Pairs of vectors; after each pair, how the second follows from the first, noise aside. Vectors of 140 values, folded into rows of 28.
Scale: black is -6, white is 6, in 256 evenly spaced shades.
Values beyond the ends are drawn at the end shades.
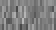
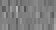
negated, partly zeroed.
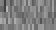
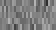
shuffled.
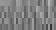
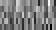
scaled up.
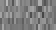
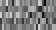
scaled up.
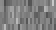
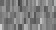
shuffled.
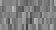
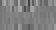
reversed, partly zeroed.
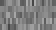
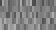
sign-scrambled.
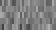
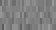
shrunk.
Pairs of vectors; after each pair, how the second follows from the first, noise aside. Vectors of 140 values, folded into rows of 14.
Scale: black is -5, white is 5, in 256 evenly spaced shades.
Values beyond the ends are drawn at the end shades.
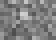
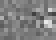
wrapped around, partly zeroed.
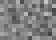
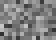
reversed, negated.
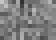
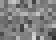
reversed, negated.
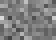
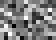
wrapped around, scaled up.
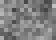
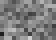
reversed, negated.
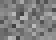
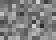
reversed, negated.
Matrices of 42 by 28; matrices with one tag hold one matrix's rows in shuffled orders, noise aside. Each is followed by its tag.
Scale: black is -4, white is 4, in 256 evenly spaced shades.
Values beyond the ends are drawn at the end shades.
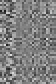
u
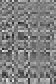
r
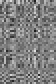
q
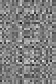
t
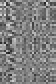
u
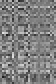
r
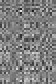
t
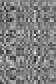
q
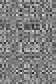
t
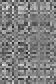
r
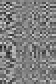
u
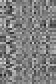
u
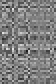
r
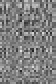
t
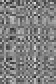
q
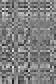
r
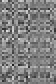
r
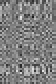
t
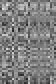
r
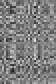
q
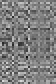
r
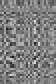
q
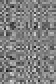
q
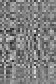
q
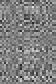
t
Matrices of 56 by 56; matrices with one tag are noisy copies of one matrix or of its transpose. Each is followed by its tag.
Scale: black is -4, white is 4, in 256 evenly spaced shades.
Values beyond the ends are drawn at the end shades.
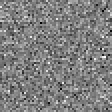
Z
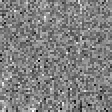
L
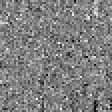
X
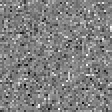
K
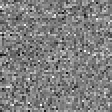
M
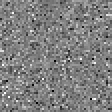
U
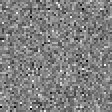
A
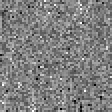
L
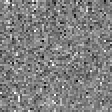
M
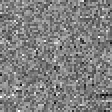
X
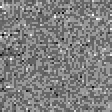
M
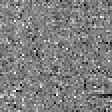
X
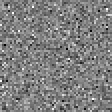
U
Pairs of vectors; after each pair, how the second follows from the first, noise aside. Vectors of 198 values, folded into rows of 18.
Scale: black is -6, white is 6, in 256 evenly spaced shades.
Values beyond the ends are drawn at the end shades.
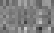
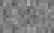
reversed, shrunk.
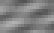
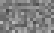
shuffled.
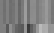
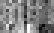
negated, scaled up.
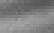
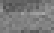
wrapped around, negated, partly zeroed.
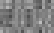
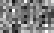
reversed, scaled up.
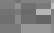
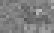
partly zeroed.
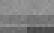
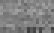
partly zeroed.
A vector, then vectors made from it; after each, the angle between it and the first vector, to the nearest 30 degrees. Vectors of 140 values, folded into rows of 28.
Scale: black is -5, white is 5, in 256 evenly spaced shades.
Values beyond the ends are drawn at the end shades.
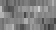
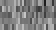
120 degrees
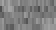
150 degrees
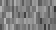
60 degrees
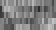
150 degrees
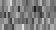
120 degrees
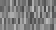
90 degrees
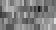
150 degrees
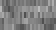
30 degrees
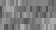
150 degrees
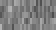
120 degrees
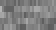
30 degrees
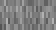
90 degrees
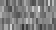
60 degrees
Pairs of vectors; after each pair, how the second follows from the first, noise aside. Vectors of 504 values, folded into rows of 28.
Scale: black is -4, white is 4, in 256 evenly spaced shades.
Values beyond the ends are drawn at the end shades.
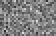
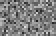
sign-scrambled.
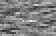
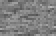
wrapped around, shrunk.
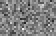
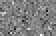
wrapped around, partly zeroed.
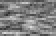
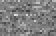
wrapped around, partly zeroed.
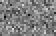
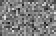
sign-scrambled.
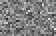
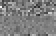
reversed, partly zeroed.
